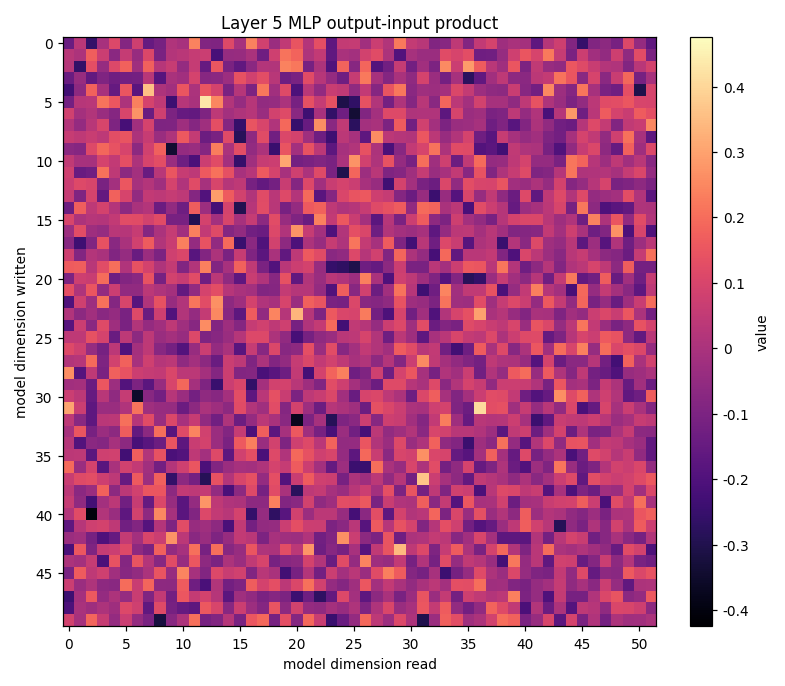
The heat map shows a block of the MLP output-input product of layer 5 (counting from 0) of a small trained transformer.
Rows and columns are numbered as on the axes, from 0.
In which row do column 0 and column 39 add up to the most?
28
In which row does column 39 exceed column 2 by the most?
40
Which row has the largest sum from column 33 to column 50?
2
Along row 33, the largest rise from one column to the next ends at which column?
17
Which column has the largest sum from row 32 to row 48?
8
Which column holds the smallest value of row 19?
25
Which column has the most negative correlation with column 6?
45
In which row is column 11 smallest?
15
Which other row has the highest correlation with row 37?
35
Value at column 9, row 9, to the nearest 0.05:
-0.35
